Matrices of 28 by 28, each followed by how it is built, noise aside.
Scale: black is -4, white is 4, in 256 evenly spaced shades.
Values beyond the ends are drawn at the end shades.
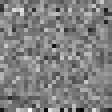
uneven rows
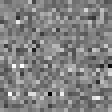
uneven rows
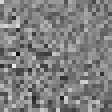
lower triangular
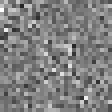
block diagonal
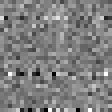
uneven rows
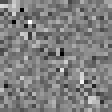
banded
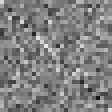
diagonal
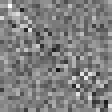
banded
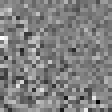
lower triangular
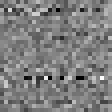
uneven rows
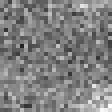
smooth
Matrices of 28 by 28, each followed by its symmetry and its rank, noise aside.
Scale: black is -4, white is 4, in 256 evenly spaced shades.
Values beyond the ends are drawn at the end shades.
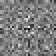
no symmetry, rank four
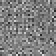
antisymmetric, rank eight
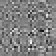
antisymmetric, rank four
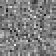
antisymmetric, rank eight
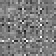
no symmetry, rank four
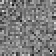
symmetric, rank eight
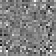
no symmetry, rank four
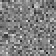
antisymmetric, rank eight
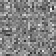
no symmetry, rank eight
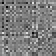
symmetric, rank four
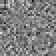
antisymmetric, rank eight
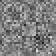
symmetric, rank six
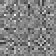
symmetric, rank four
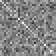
symmetric, rank eight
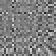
antisymmetric, rank four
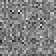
no symmetry, rank eight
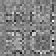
no symmetry, rank four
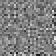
antisymmetric, rank six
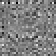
no symmetry, rank four
